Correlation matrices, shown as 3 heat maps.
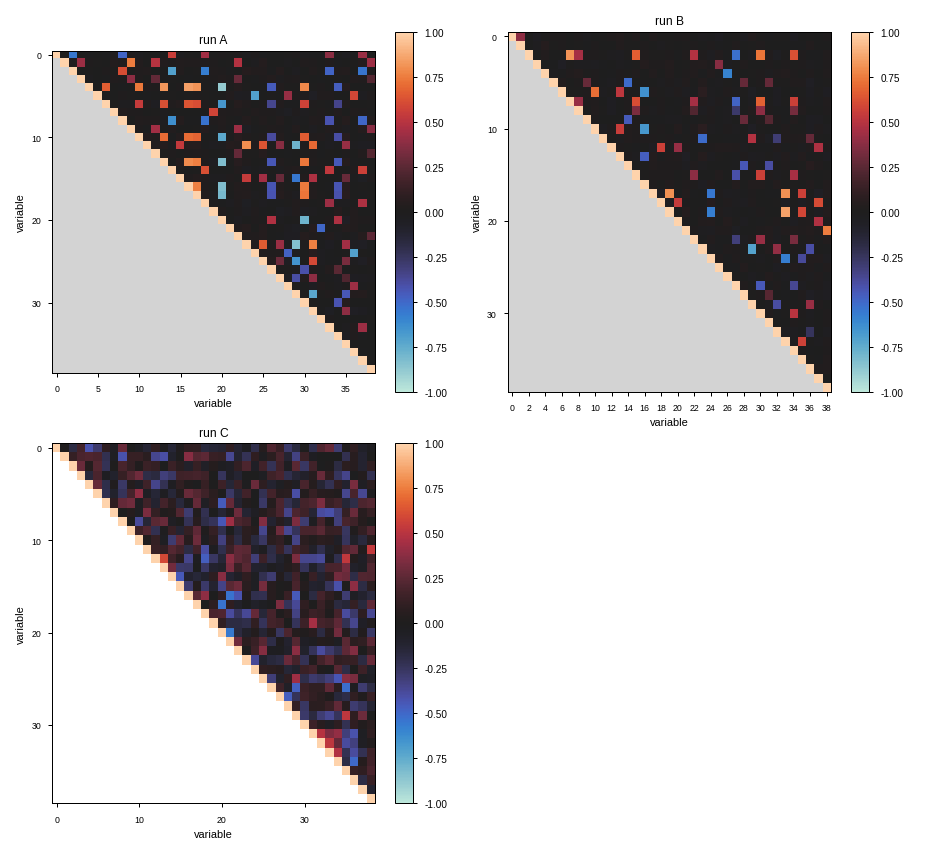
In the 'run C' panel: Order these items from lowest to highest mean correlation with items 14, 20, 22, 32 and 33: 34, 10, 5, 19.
10, 5, 19, 34
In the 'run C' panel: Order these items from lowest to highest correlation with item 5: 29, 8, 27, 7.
29, 8, 7, 27
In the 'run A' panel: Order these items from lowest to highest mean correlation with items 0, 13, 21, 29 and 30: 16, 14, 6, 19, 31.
31, 19, 14, 6, 16
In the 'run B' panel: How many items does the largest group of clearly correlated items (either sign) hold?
8
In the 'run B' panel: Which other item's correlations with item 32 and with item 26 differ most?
4
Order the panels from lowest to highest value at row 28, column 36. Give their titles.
run C, run B, run A
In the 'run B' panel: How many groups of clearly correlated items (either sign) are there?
10
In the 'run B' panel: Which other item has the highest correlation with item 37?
18
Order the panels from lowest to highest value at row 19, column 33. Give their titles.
run A, run C, run B
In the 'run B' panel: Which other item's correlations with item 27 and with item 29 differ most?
23
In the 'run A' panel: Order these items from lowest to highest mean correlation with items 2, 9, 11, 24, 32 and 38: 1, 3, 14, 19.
14, 19, 3, 1
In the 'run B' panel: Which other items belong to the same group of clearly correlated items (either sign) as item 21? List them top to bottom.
38
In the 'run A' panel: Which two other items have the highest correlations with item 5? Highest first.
36, 28
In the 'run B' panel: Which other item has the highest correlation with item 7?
2
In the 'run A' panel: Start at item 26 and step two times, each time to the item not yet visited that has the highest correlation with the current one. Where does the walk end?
34
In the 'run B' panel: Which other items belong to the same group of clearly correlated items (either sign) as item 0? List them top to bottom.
1
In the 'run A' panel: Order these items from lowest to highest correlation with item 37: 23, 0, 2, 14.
2, 23, 0, 14
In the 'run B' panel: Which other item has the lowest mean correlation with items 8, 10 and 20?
16
